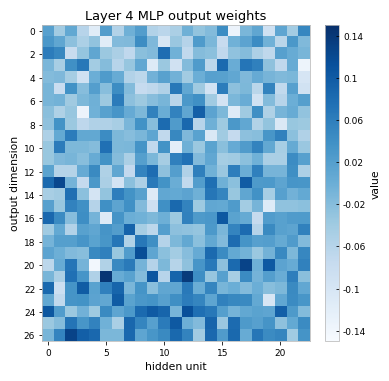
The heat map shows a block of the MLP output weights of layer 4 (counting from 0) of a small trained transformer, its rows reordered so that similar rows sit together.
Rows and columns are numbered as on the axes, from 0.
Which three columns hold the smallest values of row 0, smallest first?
16, 4, 19
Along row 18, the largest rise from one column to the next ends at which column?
8
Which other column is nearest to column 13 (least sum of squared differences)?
21
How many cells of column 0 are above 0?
11
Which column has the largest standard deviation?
9
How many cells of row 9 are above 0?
10
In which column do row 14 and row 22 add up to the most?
6
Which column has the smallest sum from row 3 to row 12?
22
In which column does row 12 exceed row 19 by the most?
18
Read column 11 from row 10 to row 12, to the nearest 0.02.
-0.12 0.06 0.02
